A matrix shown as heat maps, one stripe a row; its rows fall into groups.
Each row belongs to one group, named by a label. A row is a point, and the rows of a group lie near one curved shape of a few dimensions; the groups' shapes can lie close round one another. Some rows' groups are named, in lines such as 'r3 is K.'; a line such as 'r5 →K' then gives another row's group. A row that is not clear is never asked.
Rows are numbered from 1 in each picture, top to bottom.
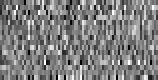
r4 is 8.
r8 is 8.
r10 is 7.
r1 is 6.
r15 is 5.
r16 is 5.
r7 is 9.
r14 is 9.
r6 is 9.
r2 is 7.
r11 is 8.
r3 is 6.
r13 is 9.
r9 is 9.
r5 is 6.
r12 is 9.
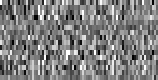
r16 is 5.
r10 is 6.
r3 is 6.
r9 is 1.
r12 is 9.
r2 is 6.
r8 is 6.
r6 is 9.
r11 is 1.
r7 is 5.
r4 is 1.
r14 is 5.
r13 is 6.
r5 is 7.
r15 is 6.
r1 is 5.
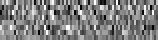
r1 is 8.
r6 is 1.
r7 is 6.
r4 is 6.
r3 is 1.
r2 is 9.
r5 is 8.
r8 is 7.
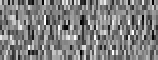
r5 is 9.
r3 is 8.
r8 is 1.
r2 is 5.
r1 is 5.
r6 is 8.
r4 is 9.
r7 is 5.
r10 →6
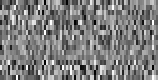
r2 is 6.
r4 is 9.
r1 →1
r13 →8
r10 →1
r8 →5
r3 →6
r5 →1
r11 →5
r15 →6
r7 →9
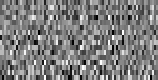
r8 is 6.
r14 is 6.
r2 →7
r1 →8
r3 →8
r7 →6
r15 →5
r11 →6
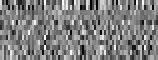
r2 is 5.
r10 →9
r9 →9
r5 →1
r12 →5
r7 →6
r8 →9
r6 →1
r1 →8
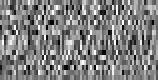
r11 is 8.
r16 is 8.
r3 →8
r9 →9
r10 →9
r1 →6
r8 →9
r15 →6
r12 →8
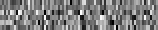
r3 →9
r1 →6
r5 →6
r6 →8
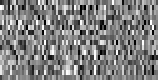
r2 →5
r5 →9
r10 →6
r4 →6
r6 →5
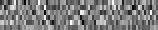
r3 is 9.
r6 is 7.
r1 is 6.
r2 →9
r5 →6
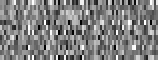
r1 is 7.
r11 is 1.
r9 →8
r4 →1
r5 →9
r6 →6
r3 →1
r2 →5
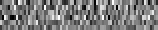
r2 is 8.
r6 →9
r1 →8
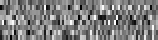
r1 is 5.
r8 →5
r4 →8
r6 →7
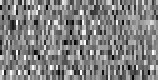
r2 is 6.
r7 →6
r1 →8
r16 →5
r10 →9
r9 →5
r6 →9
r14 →7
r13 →8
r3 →7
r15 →9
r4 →9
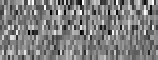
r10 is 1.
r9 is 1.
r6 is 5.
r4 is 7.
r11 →9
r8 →9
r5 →9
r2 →9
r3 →5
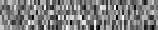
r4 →5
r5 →6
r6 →1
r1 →5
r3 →7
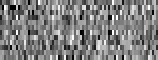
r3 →5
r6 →5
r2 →9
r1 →6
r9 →6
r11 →5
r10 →8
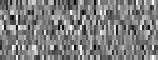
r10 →1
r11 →7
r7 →8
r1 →1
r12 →7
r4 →9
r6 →9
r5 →1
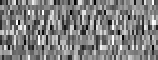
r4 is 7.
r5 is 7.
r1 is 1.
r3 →6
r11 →1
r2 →5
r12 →9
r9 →6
